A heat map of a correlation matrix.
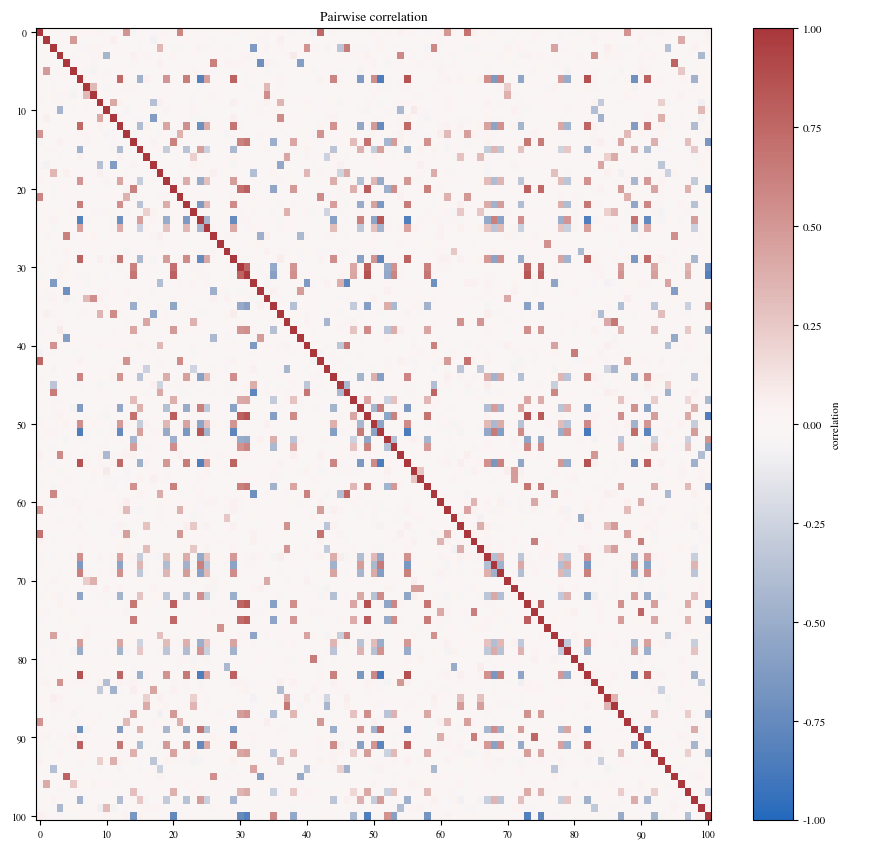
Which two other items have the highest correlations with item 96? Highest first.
1, 5
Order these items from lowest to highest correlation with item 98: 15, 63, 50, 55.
55, 50, 63, 15
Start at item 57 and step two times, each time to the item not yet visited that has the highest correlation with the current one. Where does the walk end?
56
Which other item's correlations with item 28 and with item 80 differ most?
41
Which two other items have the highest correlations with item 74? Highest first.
90, 65
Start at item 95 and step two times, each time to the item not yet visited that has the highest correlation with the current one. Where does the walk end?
26
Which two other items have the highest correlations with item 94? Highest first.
32, 45
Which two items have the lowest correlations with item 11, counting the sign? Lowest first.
17, 84
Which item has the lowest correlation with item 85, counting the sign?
43
